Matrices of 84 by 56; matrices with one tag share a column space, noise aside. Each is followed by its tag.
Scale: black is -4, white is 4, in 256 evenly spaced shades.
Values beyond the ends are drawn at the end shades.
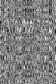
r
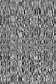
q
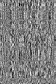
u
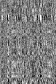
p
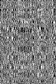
r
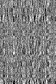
p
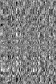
q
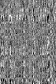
p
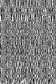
p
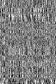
p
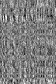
p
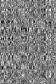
r
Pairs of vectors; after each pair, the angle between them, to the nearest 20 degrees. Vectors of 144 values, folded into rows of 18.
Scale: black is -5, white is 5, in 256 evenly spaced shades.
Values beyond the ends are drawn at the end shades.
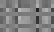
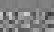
100 degrees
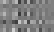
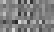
20 degrees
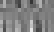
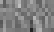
140 degrees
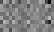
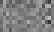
40 degrees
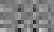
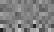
140 degrees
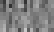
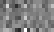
60 degrees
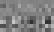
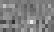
140 degrees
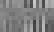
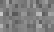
80 degrees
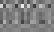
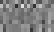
40 degrees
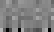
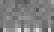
140 degrees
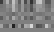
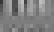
80 degrees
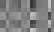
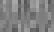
120 degrees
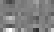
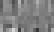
60 degrees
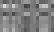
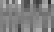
80 degrees
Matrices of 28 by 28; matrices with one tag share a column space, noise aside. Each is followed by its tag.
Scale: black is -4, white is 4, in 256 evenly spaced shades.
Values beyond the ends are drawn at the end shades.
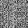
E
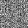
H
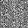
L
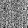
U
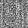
H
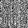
U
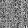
E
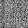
E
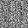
L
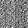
L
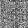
L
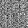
H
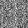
U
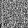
U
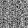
E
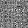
L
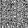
E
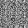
E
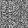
L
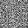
L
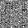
L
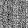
L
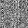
E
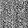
L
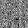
E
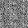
H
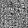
H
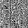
U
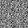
H
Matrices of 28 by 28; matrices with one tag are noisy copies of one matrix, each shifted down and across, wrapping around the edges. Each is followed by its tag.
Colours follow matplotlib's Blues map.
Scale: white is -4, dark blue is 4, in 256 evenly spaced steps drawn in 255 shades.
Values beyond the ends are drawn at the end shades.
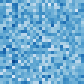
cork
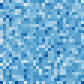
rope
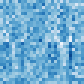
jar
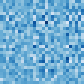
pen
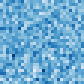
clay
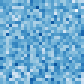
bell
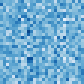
cork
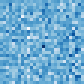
cork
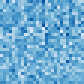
bell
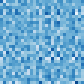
pen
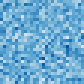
rope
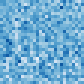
bell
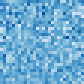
clay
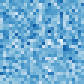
bell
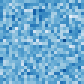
clay
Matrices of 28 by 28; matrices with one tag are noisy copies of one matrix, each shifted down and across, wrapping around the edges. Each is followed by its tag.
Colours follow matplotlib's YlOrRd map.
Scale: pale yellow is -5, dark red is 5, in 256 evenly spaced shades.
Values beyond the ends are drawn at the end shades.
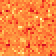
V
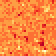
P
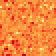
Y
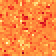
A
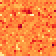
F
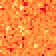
A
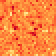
A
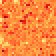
A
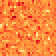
Y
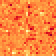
A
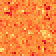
A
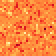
V
